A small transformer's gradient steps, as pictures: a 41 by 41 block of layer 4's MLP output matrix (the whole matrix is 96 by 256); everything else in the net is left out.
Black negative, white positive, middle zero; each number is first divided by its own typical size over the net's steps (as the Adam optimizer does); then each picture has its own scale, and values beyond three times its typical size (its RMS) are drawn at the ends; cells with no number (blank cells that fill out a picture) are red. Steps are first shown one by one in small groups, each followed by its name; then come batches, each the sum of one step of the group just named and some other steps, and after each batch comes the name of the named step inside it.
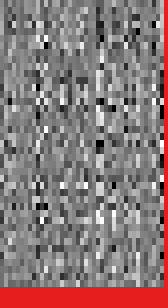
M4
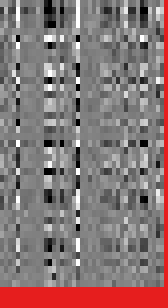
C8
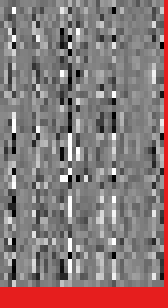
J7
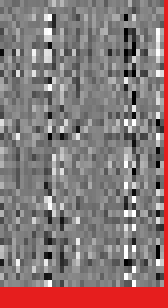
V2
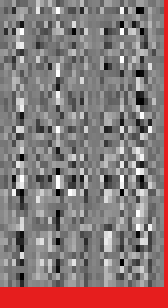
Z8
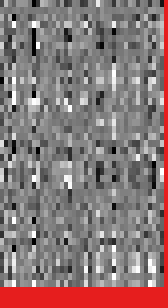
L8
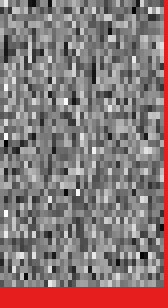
L8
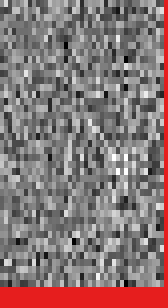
J7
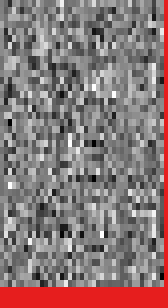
J7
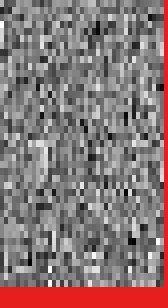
M4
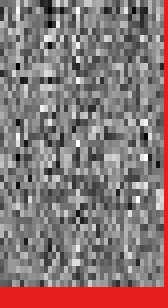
C8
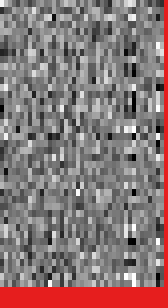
V2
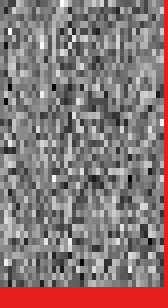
J7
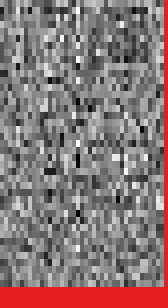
C8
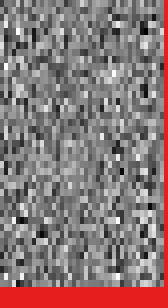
L8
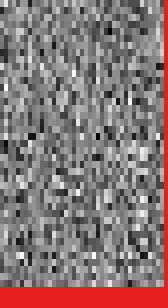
Z8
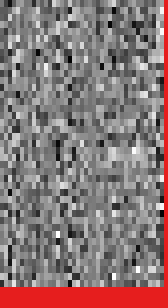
M4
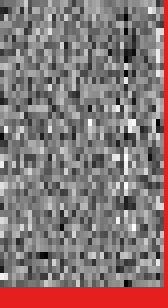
V2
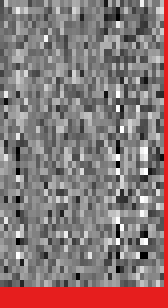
M4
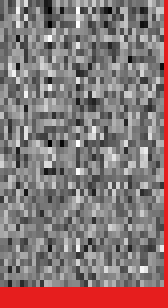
C8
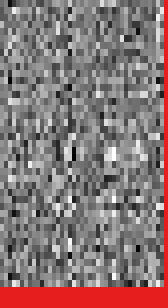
J7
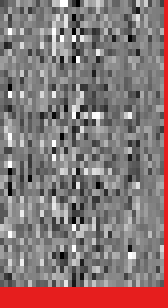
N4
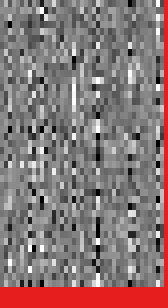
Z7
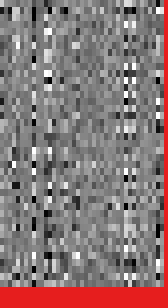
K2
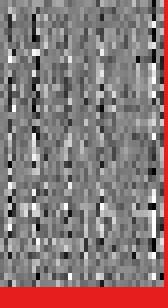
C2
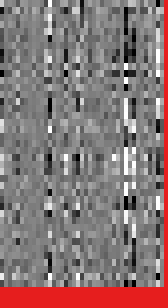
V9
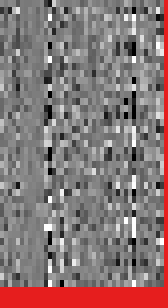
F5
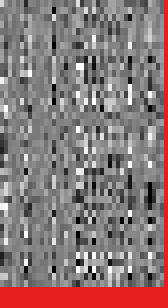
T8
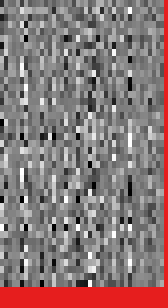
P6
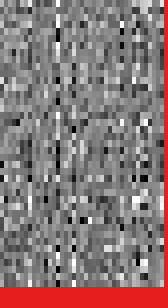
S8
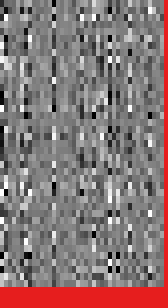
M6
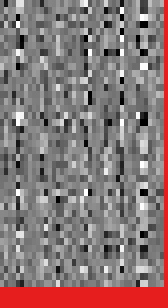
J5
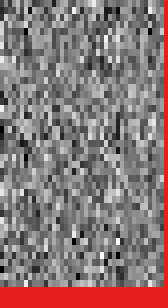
M6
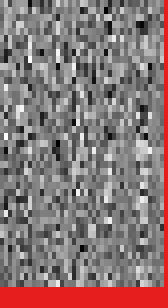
J5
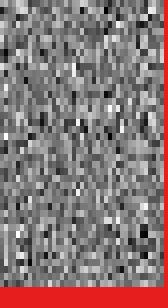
J5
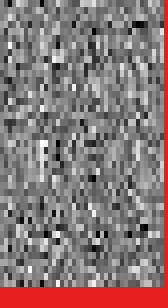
Z7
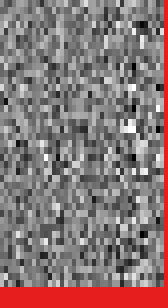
J5
